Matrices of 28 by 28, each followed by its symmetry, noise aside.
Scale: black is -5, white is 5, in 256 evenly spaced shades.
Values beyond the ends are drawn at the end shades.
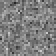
antisymmetric.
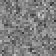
symmetric across the other diagonal.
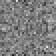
mirrored top to bottom.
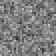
symmetric across the other diagonal.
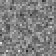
antisymmetric.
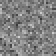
symmetric across the other diagonal.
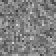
symmetric across the other diagonal.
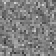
antisymmetric.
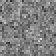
symmetric.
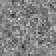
symmetric across the other diagonal.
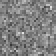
symmetric across the other diagonal.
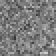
symmetric.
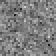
symmetric across the other diagonal.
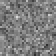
symmetric.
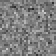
symmetric across the other diagonal.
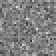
symmetric across the other diagonal.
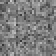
mirrored top to bottom.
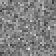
symmetric.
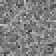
symmetric.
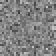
mirrored top to bottom.
